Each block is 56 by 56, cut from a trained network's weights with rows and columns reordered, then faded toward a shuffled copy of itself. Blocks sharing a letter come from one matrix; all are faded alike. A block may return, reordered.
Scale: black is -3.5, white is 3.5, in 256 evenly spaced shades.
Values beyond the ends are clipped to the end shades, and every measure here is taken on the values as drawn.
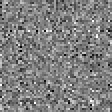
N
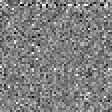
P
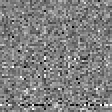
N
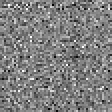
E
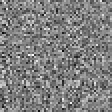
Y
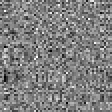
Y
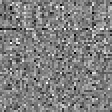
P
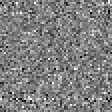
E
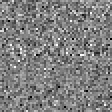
E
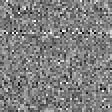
E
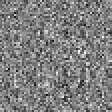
Y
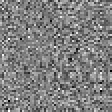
Y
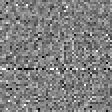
N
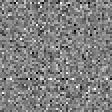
N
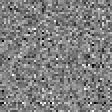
P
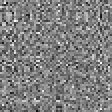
Y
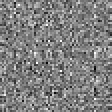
Y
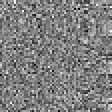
Y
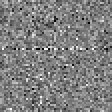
P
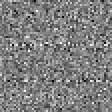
E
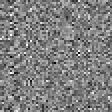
Y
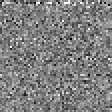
E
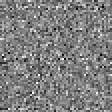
E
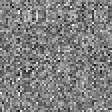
Y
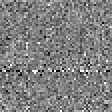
N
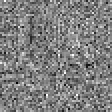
Y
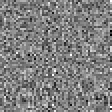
Y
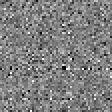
N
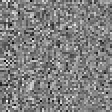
Y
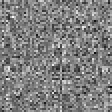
Y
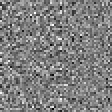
Y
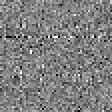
N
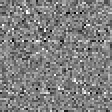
E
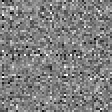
P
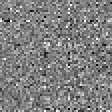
P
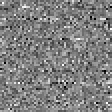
E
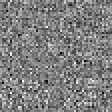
Y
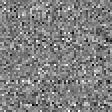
E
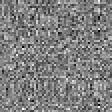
Y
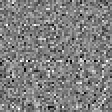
N
